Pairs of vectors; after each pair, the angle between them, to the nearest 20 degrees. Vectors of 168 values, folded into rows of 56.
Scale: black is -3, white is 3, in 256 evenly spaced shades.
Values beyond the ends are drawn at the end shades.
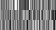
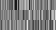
160 degrees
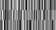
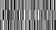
80 degrees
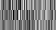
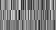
140 degrees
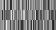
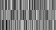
140 degrees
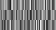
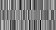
120 degrees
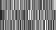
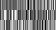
100 degrees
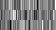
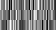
120 degrees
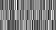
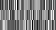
20 degrees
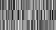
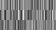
140 degrees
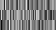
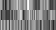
120 degrees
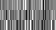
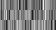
140 degrees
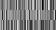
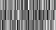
120 degrees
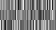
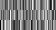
120 degrees
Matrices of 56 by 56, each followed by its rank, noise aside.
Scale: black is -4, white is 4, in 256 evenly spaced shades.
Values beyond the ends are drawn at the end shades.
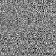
eight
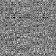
seven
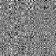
five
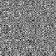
eight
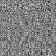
eight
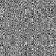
eight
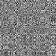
seven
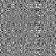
five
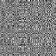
five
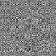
six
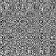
six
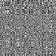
five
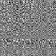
six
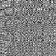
six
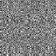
six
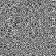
seven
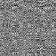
seven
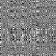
five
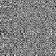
six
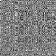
five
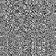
six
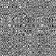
six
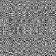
six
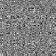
eight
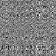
six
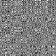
six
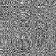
six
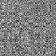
six
